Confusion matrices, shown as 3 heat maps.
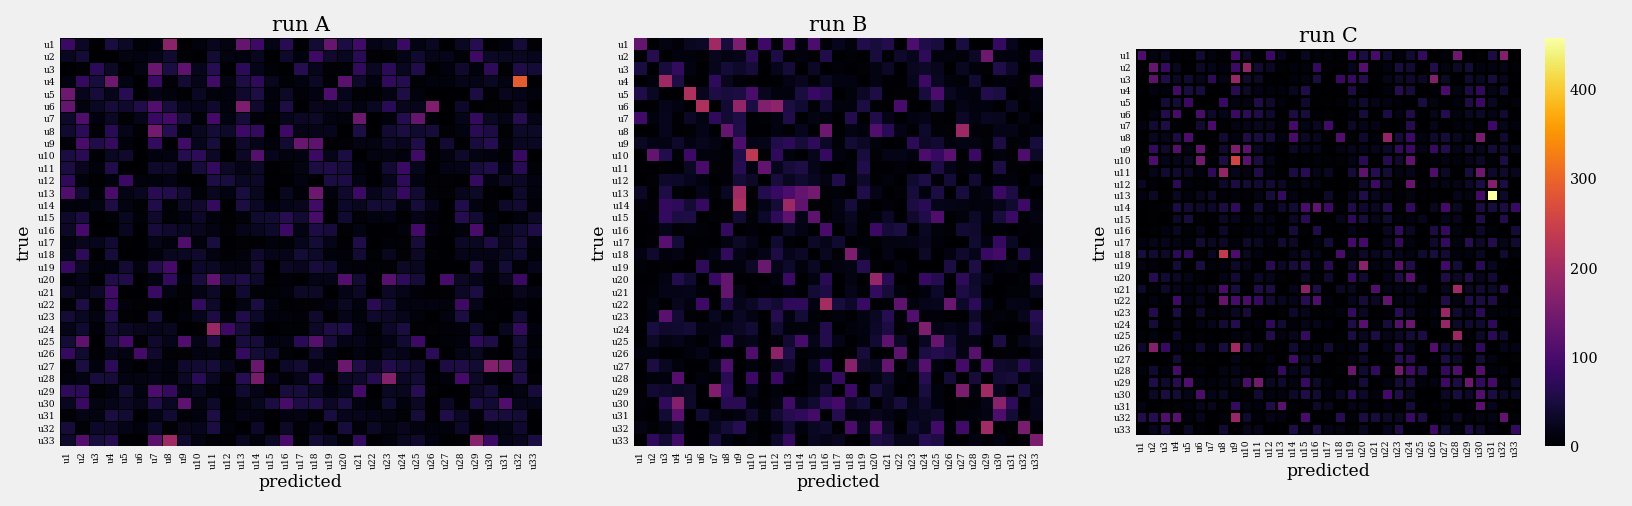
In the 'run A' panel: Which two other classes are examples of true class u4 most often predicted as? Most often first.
u32, u20
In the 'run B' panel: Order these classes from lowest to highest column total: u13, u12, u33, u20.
u33, u20, u12, u13
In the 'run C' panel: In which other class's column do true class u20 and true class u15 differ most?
u24
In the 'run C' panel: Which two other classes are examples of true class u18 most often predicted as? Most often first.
u8, u9
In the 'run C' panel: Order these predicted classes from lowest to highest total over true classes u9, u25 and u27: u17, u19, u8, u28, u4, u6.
u17, u8, u19, u6, u4, u28
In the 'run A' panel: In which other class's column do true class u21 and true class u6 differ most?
u26
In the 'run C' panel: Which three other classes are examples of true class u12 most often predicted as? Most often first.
u31, u24, u21
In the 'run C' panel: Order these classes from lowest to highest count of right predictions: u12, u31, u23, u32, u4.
u31, u12, u23, u4, u32
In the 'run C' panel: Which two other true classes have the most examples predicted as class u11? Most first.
u29, u22
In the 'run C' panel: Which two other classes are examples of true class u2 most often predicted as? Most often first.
u10, u20
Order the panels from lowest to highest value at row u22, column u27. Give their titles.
run A, run B, run C
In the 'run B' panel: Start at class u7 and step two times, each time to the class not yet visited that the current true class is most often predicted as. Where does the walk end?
u9
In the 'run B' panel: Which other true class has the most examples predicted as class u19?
u22
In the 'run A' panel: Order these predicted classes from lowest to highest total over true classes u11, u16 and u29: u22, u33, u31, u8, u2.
u22, u31, u33, u8, u2
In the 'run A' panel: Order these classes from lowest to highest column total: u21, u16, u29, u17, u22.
u22, u17, u16, u21, u29
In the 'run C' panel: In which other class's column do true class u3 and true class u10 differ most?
u26
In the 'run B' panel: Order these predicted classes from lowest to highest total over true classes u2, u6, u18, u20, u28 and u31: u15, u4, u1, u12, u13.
u1, u15, u13, u4, u12
